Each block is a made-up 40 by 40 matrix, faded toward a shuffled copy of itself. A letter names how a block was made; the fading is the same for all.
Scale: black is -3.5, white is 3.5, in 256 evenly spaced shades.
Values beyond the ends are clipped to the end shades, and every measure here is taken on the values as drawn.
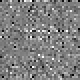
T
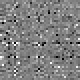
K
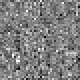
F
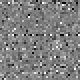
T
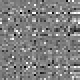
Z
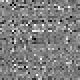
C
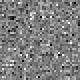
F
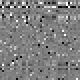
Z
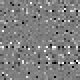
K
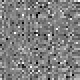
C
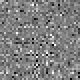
C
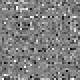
T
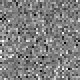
F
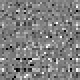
Z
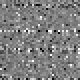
T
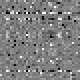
Z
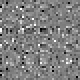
K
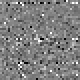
T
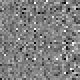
C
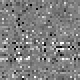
T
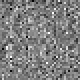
C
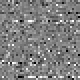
T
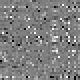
K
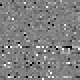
T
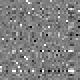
Z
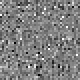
F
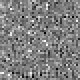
F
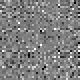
Z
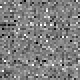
T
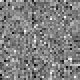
F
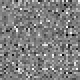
T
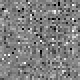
C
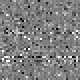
T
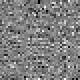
C
